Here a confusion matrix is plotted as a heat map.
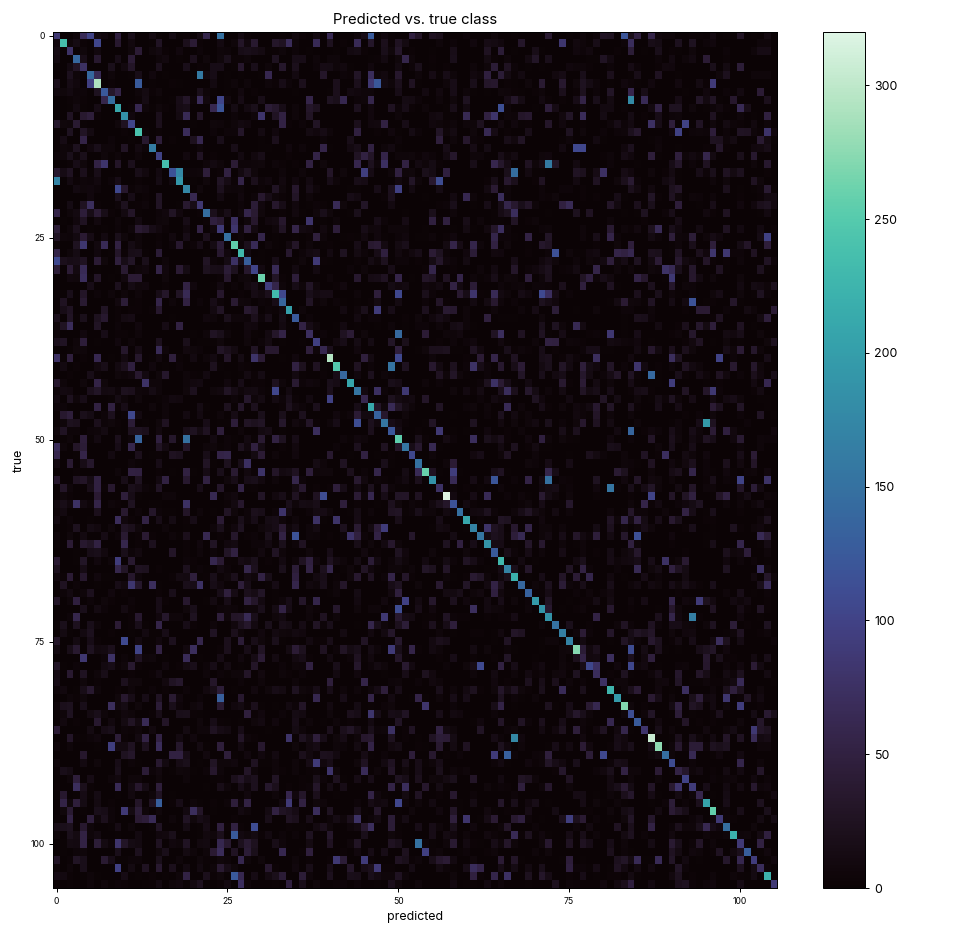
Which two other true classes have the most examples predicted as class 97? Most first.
40, 75
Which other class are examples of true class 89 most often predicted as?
66
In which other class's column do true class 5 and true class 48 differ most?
95
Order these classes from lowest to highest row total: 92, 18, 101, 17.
92, 101, 18, 17
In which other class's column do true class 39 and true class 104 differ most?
26
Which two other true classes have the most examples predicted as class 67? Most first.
87, 17
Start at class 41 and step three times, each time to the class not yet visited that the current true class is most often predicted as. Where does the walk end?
46
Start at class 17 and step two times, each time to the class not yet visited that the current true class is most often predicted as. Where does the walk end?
0
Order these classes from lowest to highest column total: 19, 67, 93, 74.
74, 93, 67, 19
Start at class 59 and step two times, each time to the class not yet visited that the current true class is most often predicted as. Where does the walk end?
93
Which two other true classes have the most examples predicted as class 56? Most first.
18, 49
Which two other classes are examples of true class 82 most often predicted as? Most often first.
24, 98
